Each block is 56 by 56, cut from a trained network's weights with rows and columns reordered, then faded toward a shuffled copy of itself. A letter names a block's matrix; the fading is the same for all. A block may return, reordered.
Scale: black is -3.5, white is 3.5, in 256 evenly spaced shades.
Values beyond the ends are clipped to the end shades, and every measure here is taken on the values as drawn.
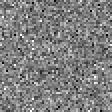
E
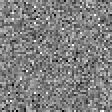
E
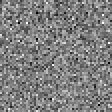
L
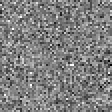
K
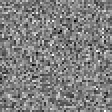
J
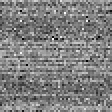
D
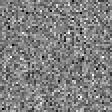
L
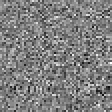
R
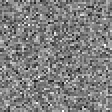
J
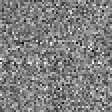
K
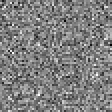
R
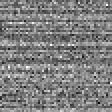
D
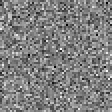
J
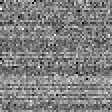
D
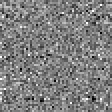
E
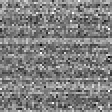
D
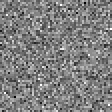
K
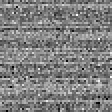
D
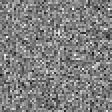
K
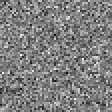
J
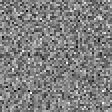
R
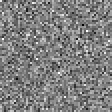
K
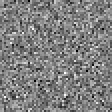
L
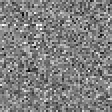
K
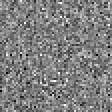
E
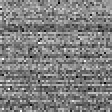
D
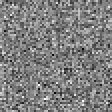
J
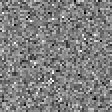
E
